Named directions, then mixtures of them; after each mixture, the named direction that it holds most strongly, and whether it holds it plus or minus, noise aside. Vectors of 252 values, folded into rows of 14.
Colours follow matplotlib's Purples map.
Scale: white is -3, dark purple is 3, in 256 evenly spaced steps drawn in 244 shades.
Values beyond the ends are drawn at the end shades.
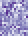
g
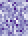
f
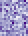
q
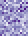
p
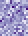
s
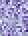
s, minus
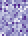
p, minus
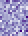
s, minus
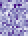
g, minus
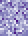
f, minus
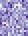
g, plus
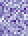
p, plus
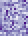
q, plus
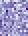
g, plus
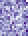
q, plus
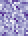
f, minus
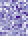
q, minus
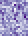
f, minus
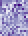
g, minus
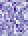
f, plus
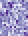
g, plus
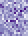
f, plus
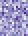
q, minus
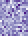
s, minus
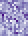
f, minus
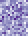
q, minus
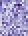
g, minus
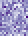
g, plus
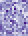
q, plus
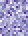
s, minus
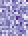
q, minus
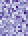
s, minus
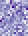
s, plus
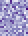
s, plus
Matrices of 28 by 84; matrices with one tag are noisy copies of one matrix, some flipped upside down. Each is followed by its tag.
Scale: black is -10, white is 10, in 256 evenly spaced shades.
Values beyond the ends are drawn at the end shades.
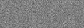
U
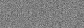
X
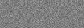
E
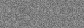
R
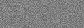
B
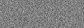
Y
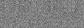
U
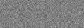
E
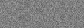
R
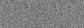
Y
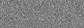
Y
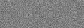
X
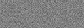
B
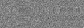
R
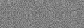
X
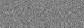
E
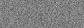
Y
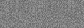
U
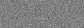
Y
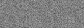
U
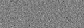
Y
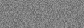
E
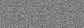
B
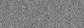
Y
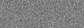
Y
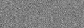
U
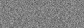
Y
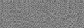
B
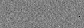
Y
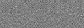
B
